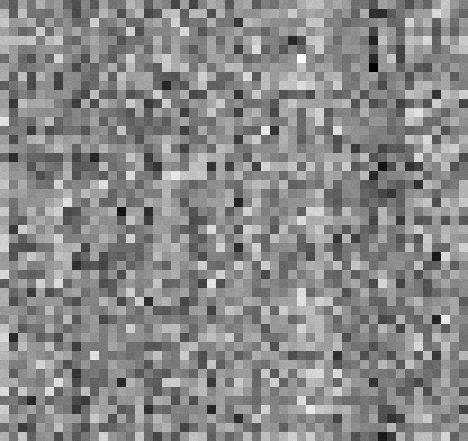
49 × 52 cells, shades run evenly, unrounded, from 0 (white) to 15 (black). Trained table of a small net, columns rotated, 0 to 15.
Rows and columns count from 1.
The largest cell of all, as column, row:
42, 8
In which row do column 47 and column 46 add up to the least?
13
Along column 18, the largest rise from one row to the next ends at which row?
12
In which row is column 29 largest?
19
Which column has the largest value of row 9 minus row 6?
29
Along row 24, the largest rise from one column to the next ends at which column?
14
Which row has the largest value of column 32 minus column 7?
43
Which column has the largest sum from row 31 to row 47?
9
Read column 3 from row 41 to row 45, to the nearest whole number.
8 7 7 3 10
